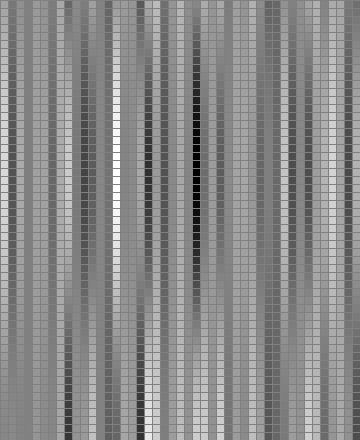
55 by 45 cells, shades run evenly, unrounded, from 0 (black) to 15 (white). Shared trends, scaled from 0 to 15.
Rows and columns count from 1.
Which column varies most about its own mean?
25
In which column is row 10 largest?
15
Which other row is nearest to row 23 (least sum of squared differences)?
20
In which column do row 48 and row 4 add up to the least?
18
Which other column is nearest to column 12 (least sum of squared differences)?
28
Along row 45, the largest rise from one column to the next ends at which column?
19
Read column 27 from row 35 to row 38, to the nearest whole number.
9 9 9 9
